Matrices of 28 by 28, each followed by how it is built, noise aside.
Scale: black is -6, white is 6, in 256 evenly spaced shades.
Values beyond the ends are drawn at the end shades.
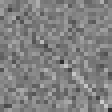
diagonal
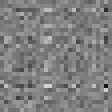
low rank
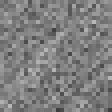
Hankel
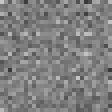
low rank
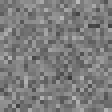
Hankel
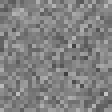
Hankel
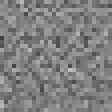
repeating columns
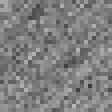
Hankel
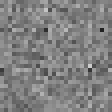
low rank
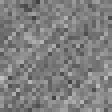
Hankel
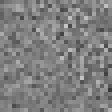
upper triangular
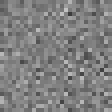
low rank
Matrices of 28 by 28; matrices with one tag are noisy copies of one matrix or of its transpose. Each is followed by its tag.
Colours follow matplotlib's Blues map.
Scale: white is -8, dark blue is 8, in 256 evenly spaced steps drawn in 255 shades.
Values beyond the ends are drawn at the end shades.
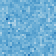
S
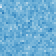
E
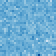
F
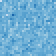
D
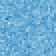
S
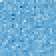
D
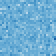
F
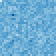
D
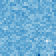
F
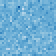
S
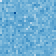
D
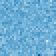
F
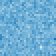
F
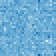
F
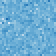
S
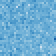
F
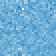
S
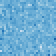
F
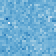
S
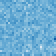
F
